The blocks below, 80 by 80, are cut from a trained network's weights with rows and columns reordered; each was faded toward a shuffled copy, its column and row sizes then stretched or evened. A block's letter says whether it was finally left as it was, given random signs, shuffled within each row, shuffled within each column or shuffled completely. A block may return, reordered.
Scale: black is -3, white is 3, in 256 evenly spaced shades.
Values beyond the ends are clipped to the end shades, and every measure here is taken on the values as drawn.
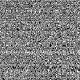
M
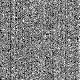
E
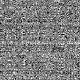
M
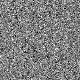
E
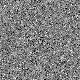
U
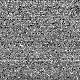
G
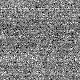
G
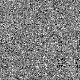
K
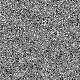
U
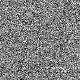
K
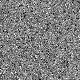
U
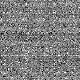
M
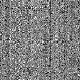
M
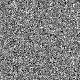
E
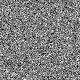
U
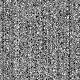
E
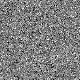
E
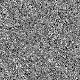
E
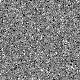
U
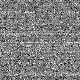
G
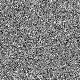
U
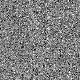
E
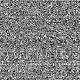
M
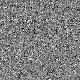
G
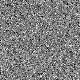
G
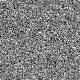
U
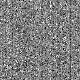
E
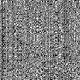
M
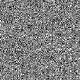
M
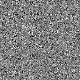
K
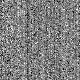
E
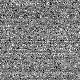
G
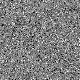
G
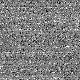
G
